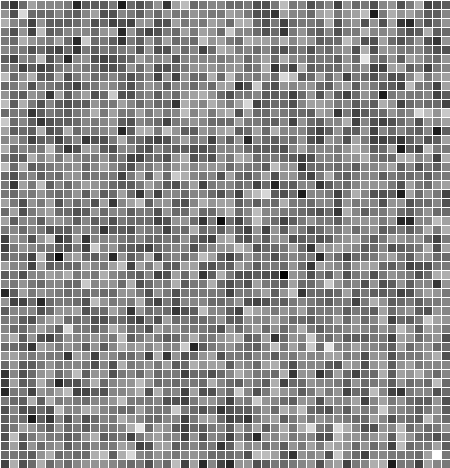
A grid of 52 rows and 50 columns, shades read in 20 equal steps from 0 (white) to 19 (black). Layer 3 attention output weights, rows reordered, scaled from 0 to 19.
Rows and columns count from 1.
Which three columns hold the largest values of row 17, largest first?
45, 8, 47
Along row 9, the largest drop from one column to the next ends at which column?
32
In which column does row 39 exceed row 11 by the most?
22
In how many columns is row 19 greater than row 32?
21
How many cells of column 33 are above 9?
29
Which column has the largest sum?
4
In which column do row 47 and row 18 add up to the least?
48
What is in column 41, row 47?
11
